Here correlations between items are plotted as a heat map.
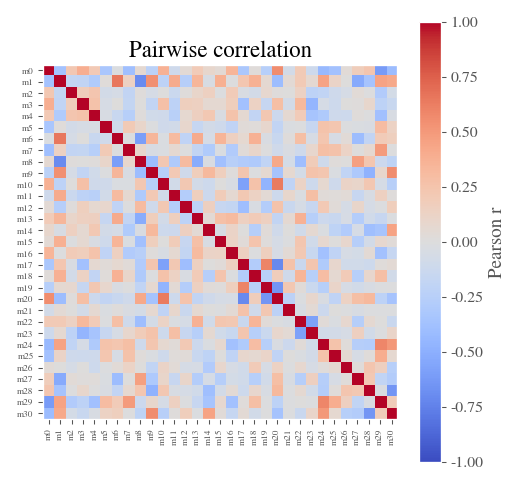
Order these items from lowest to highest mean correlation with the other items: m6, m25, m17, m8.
m8, m17, m25, m6
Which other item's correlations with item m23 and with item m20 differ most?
m17
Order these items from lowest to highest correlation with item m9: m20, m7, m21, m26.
m20, m26, m7, m21
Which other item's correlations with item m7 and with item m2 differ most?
m29
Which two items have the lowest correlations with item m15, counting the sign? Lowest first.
m8, m27
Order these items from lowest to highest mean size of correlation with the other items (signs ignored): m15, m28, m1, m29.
m15, m28, m29, m1
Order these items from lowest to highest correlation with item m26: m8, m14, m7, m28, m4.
m14, m4, m8, m7, m28
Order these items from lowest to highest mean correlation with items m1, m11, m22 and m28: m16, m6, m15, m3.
m3, m16, m15, m6
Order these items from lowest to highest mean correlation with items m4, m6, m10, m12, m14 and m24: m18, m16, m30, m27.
m27, m16, m18, m30
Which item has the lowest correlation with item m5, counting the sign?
m0
